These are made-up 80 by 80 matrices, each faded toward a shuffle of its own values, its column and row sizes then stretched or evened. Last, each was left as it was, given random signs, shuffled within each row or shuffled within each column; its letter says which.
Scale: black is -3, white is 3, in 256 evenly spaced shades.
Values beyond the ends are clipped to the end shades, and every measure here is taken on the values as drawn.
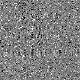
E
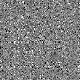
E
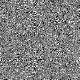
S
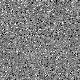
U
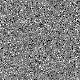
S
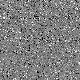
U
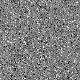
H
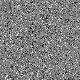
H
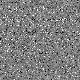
U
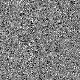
H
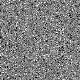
H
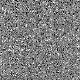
S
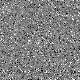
S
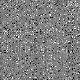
E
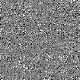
E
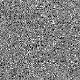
E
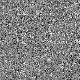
S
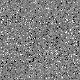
S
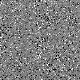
S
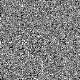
S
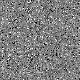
S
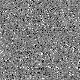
U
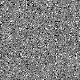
S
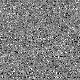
U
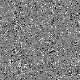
E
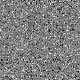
U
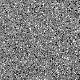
H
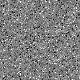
H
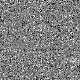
S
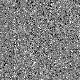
H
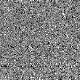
E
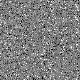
H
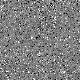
S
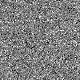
U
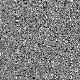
H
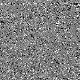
S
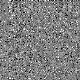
E
